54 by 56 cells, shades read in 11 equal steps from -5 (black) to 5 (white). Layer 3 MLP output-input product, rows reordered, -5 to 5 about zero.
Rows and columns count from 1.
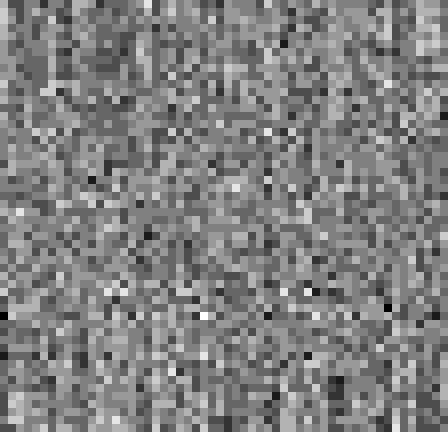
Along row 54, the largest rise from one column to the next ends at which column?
50
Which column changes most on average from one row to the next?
34
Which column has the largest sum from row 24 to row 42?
15
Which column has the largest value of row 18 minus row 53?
48
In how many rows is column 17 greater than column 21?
16
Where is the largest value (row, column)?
40, 26
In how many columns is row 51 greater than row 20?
22
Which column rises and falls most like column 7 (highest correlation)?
29
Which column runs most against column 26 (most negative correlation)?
1
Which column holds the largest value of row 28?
39
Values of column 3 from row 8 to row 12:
0 -2 0 0 -2
